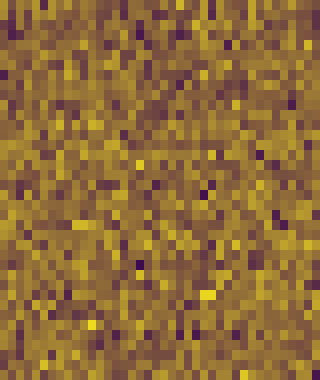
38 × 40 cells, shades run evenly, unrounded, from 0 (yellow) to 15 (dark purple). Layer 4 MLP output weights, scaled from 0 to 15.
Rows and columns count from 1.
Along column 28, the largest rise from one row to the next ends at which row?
27
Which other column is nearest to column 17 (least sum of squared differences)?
24
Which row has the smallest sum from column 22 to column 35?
30
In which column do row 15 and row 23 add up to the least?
11
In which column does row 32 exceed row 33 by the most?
12
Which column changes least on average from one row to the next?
17
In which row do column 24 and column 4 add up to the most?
31
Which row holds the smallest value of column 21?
29
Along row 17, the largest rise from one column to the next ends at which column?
19
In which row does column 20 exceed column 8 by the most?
13
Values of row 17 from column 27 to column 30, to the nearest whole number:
9 10 10 10
